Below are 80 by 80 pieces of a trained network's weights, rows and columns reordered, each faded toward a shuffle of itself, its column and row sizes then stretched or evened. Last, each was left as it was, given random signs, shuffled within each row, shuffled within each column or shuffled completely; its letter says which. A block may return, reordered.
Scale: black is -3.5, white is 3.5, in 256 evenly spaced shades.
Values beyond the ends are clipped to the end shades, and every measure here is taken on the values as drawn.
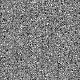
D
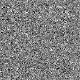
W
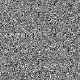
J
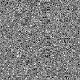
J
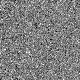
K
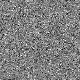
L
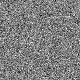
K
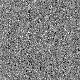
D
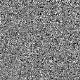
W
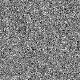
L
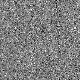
D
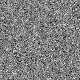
K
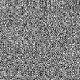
J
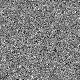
K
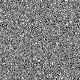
L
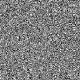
J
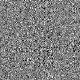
J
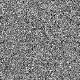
D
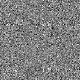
J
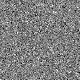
L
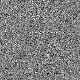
W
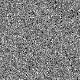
D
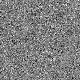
K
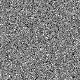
D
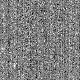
D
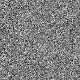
D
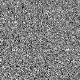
W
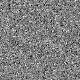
L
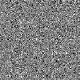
J
